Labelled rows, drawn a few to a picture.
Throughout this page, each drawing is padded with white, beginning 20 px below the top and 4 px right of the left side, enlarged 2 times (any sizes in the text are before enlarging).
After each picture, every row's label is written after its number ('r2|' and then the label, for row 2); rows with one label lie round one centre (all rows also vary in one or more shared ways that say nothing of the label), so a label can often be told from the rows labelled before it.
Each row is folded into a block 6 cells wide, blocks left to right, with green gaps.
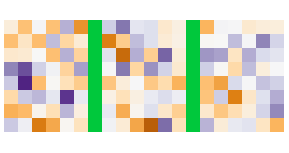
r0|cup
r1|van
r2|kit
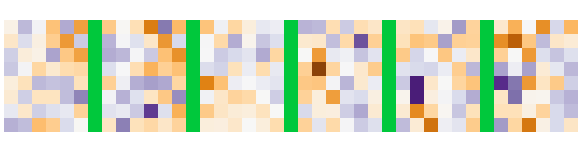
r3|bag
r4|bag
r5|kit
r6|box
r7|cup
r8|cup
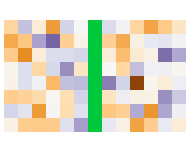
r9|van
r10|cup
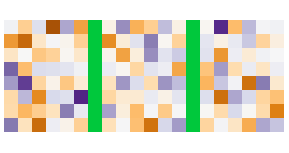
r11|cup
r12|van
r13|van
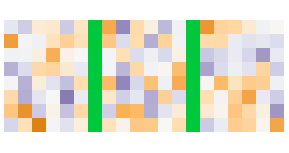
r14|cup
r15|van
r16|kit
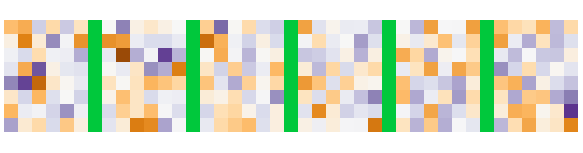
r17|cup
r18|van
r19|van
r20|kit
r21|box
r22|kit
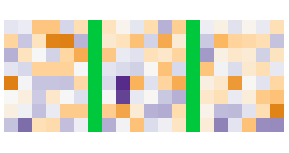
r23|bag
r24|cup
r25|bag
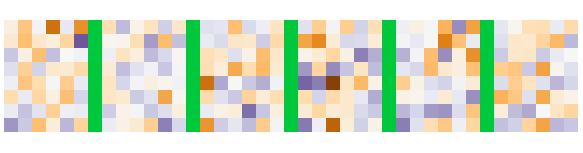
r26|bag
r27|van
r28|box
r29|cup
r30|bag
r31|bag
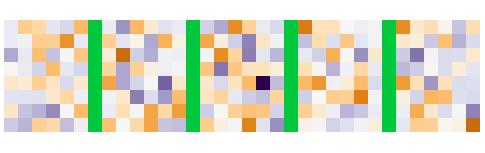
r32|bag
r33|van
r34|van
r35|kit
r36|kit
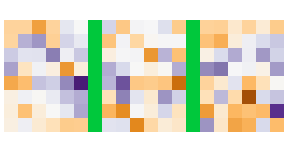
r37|kit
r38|cup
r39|kit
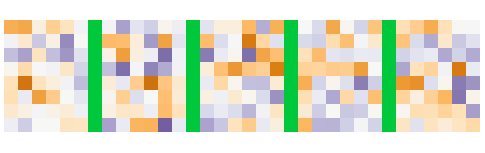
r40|kit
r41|van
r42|bag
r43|box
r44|kit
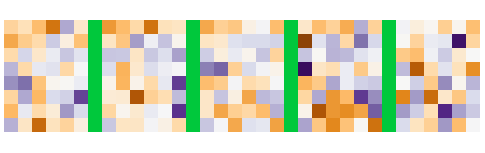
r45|cup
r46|kit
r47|kit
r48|kit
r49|box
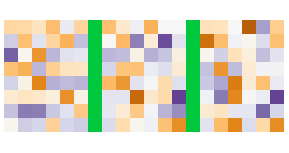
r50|bag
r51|kit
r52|cup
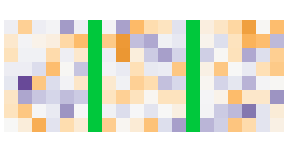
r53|cup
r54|van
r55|bag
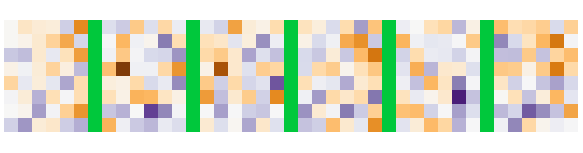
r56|bag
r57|box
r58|box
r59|bag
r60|cup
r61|bag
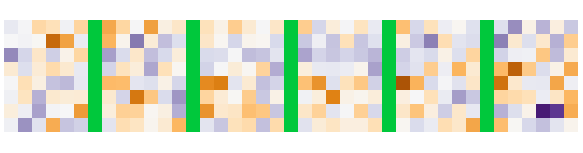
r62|bag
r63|kit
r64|kit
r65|kit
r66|kit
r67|box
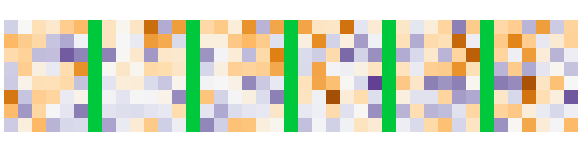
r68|box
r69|bag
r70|bag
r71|kit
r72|bag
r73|cup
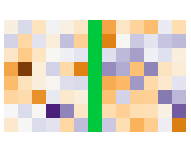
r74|box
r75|kit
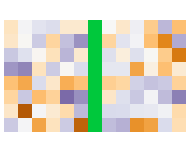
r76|kit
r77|bag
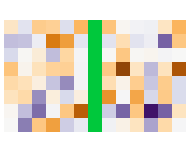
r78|bag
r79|box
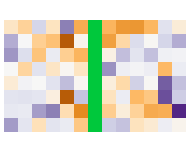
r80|bag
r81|kit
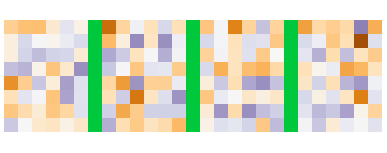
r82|kit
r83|kit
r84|box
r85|bag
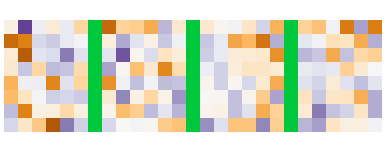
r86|van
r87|kit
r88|bag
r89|bag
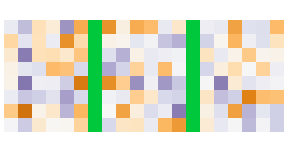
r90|cup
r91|kit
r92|box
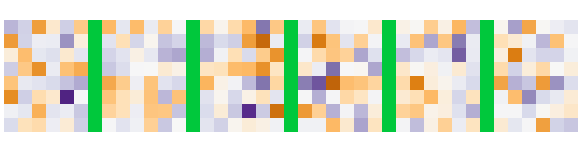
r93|box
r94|kit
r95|bag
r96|cup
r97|kit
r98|van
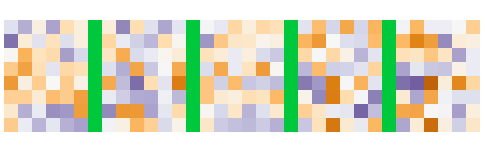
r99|box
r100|van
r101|box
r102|cup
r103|cup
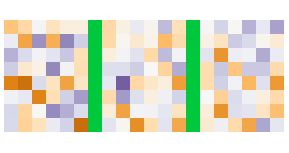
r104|kit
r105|cup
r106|van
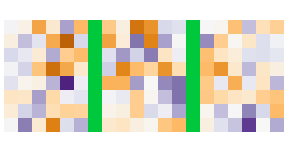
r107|bag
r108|kit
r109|box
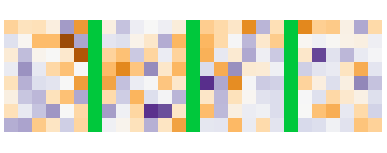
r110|bag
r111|box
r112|cup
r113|kit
